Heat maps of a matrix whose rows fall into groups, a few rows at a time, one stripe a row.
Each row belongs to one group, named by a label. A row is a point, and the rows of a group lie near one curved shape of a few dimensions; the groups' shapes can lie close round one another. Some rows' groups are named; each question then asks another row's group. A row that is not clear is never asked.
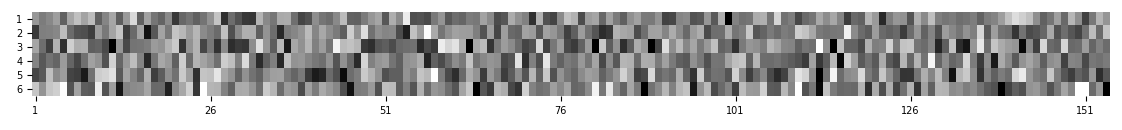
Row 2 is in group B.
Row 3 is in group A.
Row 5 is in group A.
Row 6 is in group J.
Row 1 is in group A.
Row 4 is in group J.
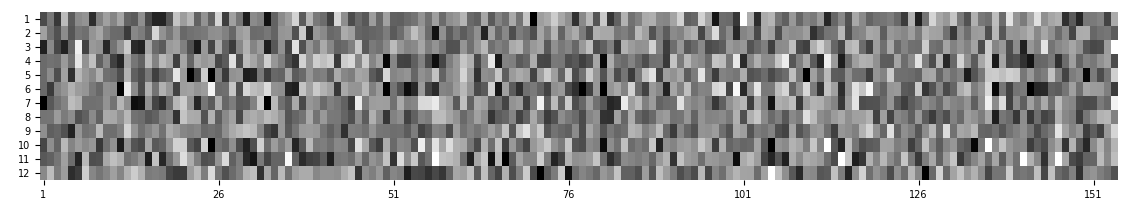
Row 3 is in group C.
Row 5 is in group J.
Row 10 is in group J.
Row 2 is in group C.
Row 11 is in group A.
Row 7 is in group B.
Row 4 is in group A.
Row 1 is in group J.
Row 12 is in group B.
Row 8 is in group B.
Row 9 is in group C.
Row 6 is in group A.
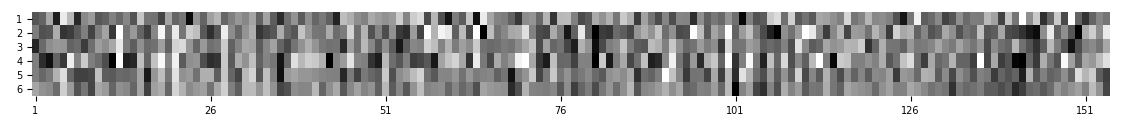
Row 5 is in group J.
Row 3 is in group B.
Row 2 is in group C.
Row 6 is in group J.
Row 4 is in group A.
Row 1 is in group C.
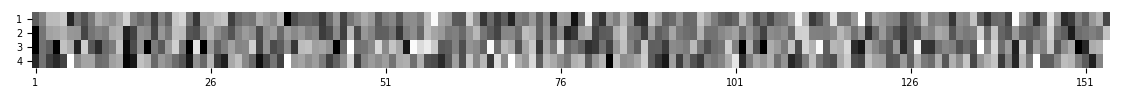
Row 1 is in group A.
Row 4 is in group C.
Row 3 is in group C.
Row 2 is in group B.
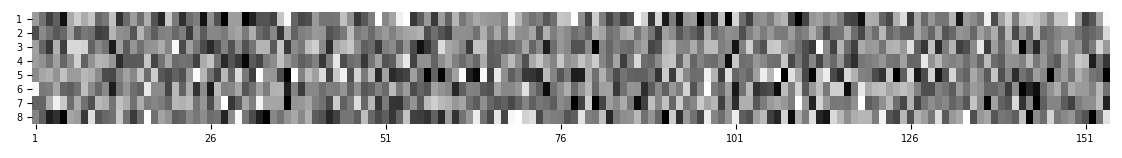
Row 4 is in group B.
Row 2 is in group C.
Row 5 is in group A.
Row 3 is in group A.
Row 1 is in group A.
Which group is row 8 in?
C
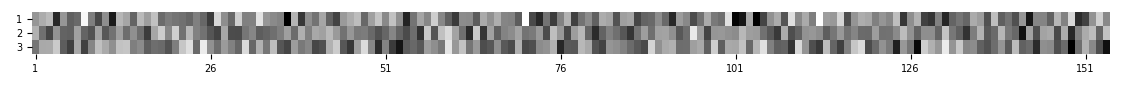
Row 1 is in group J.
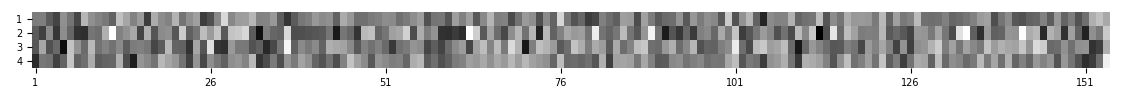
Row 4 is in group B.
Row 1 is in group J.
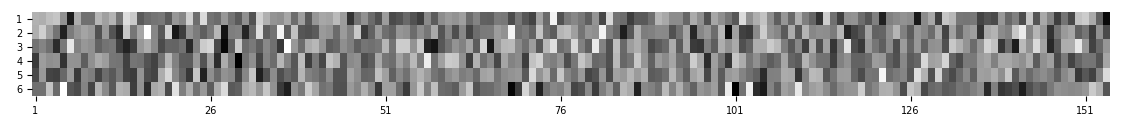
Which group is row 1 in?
B
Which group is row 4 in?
J
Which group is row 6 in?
J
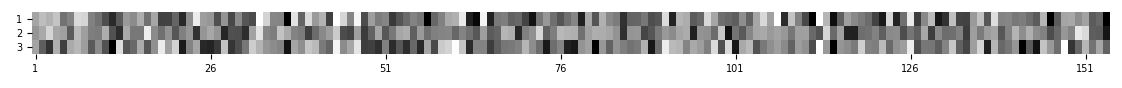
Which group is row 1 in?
A
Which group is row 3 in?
A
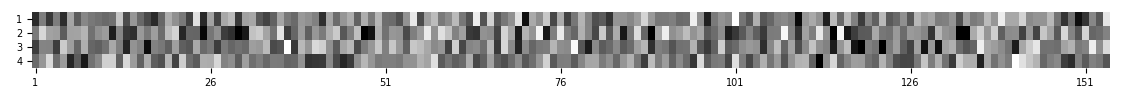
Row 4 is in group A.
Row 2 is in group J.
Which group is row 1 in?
J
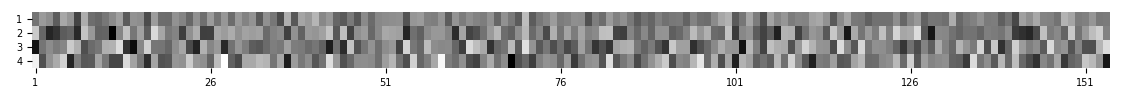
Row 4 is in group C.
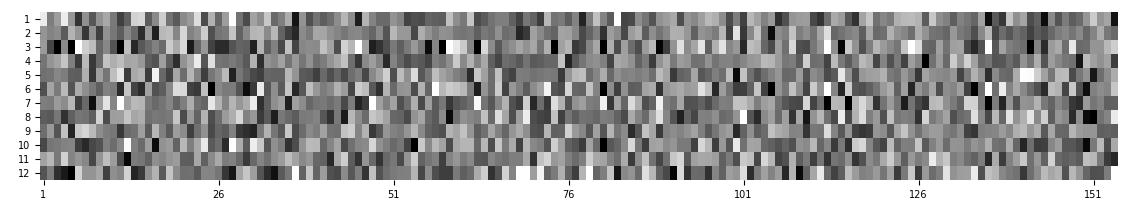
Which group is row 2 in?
J
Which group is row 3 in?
A
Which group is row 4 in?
B
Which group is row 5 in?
A
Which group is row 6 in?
J
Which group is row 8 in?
J
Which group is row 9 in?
A
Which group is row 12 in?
C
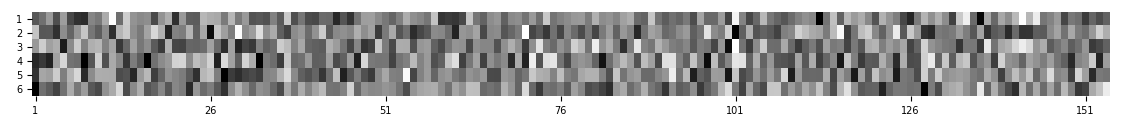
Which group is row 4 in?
J
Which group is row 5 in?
B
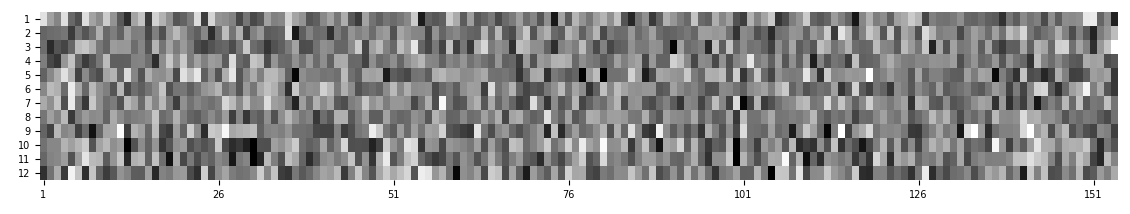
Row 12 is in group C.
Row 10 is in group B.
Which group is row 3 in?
A
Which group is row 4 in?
J
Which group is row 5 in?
A
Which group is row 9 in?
A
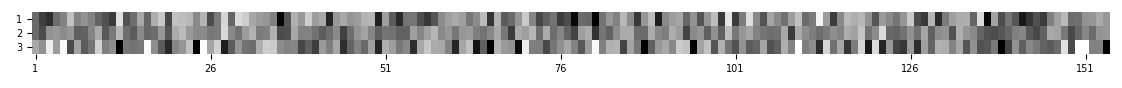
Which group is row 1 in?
A
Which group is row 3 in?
J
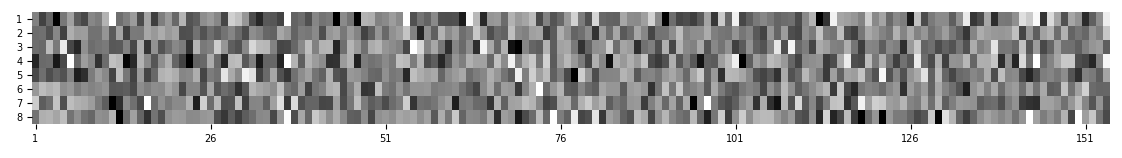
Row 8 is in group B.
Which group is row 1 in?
A
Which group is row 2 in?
A
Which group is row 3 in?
C
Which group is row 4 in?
C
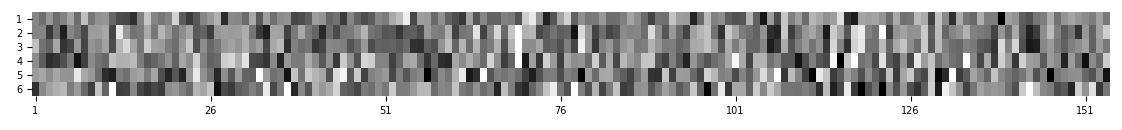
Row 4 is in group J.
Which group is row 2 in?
C
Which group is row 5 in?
A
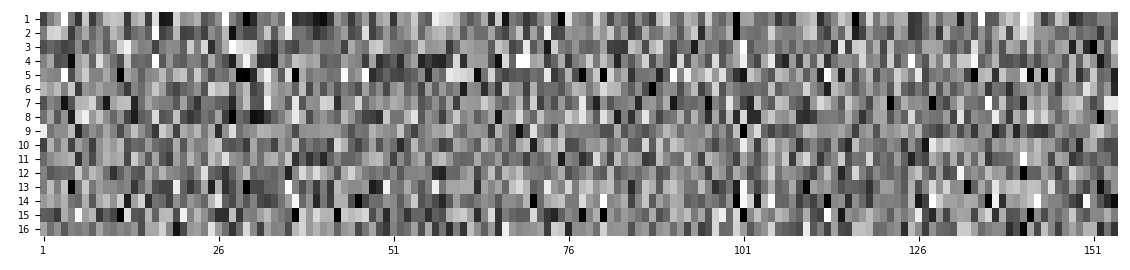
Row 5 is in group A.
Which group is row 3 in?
J
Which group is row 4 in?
C
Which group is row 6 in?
J
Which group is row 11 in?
A
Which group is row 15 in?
A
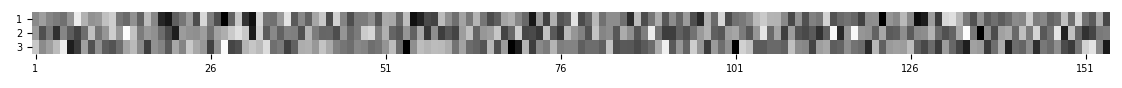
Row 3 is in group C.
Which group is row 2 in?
J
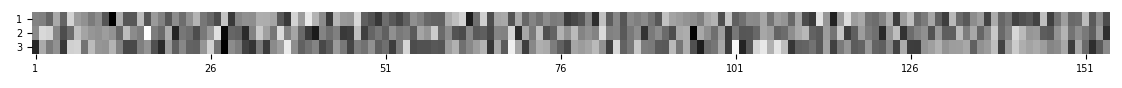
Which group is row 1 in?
A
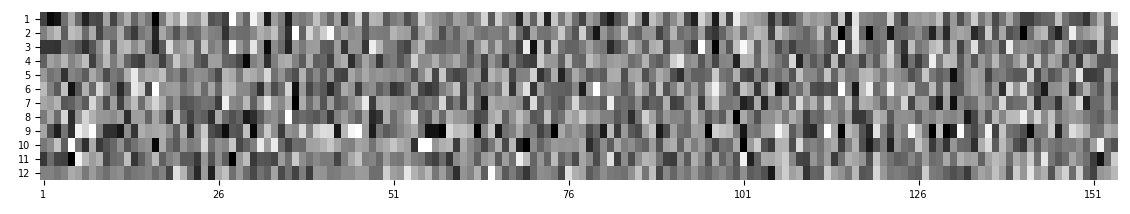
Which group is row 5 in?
J
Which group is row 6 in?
C
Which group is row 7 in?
J
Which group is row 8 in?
A
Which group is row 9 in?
A
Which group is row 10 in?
C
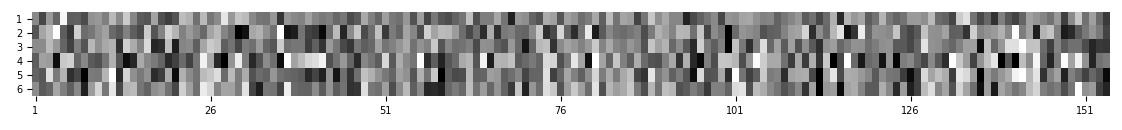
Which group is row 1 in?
J
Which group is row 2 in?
A
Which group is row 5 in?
A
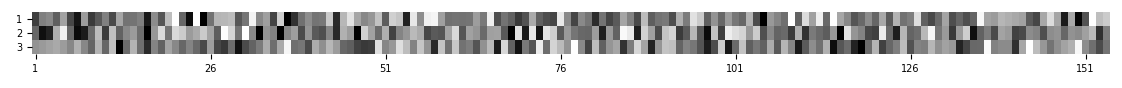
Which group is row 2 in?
J
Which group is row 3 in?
B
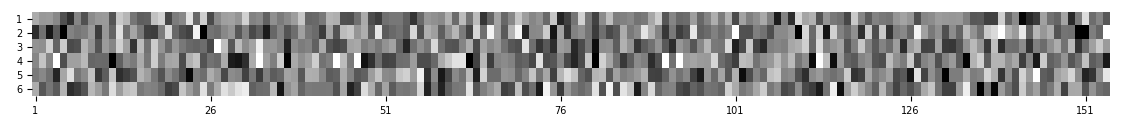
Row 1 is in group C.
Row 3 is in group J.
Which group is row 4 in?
A
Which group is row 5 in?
C
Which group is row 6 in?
J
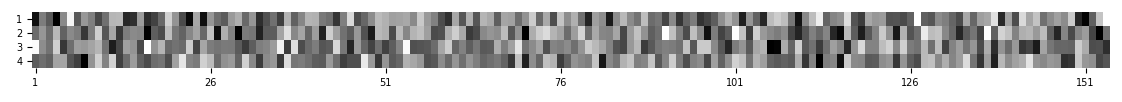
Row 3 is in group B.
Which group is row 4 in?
J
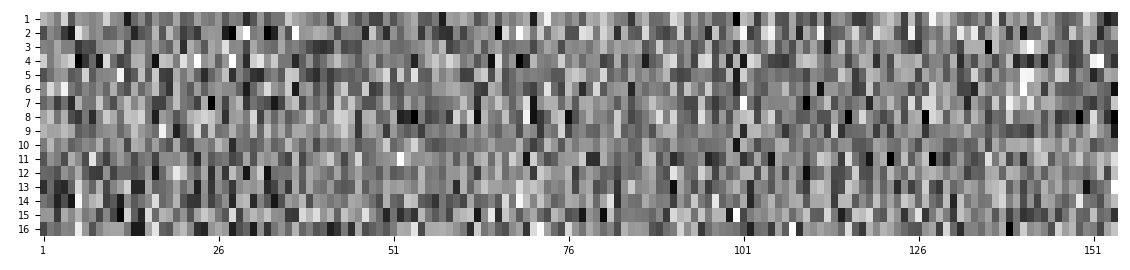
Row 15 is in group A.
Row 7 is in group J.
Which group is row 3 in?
A
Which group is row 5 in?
A
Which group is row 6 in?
A
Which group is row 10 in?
A
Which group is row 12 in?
J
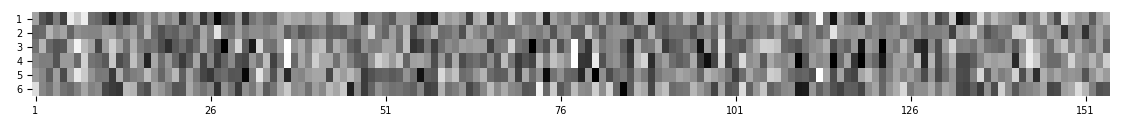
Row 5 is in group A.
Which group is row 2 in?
A
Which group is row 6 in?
B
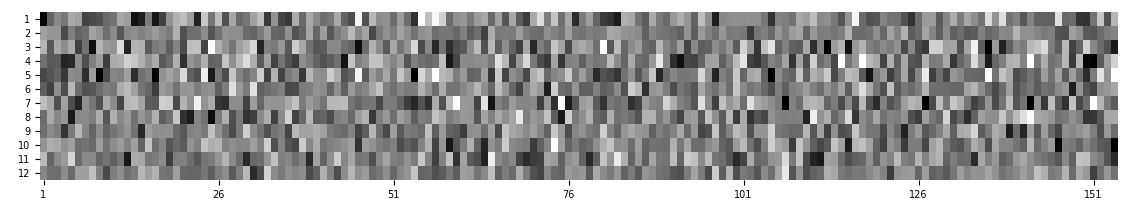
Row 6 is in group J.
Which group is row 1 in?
B
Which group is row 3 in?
J
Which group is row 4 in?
J
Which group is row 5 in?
C
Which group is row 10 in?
A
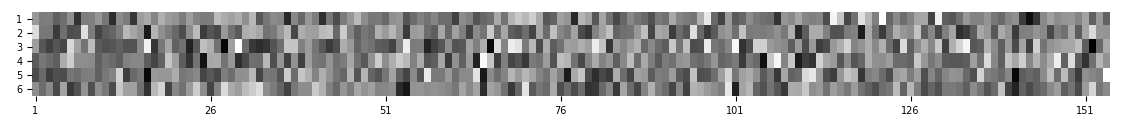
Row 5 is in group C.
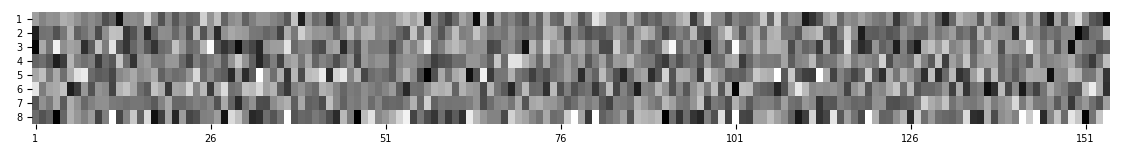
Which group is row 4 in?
C
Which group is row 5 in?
A
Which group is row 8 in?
A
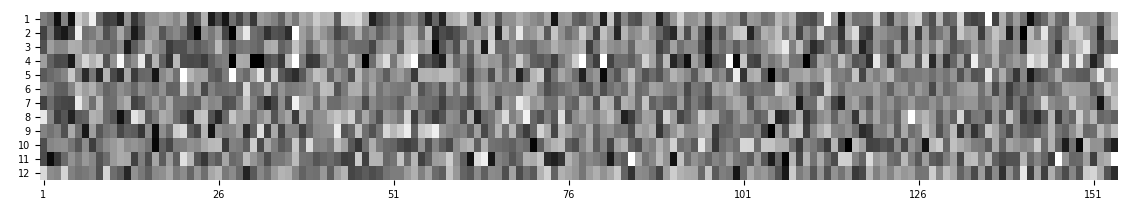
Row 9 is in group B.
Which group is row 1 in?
A
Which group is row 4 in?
A
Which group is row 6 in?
A
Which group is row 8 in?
B
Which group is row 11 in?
A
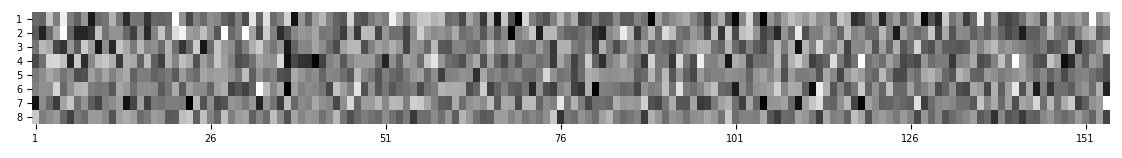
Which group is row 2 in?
J
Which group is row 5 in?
A
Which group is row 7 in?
C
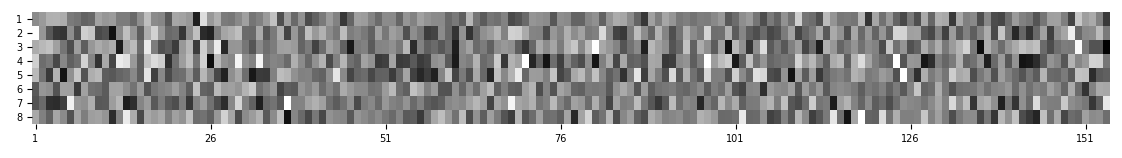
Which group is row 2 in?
B
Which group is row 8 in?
C
